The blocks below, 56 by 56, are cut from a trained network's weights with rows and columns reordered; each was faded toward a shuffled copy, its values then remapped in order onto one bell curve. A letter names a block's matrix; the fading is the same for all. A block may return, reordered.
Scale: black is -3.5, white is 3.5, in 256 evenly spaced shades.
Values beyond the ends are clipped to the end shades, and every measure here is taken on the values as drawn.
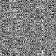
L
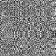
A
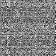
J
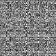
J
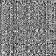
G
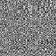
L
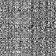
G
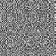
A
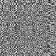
L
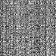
G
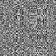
A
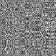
L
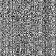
G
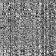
G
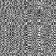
A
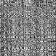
G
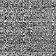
J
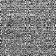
J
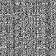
G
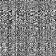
G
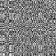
A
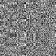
L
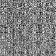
G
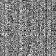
G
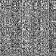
G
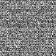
J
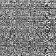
J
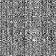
G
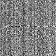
G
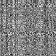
G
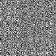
L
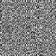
L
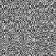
L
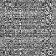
J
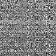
J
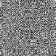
L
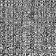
G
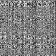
G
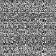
J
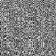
A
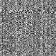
G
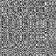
A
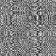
A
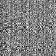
G
